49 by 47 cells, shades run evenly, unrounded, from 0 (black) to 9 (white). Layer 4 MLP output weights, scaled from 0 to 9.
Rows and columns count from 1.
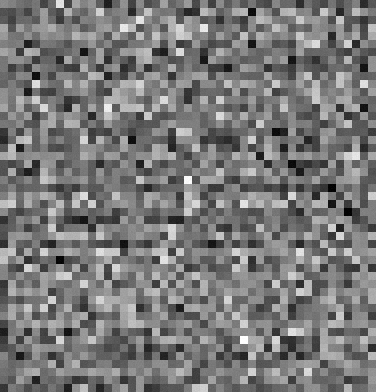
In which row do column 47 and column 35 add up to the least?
17
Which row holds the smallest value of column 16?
31
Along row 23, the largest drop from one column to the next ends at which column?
25
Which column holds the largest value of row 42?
37
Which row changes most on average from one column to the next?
26
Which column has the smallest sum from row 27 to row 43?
1
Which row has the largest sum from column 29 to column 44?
32
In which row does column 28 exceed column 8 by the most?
33
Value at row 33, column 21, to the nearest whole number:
8
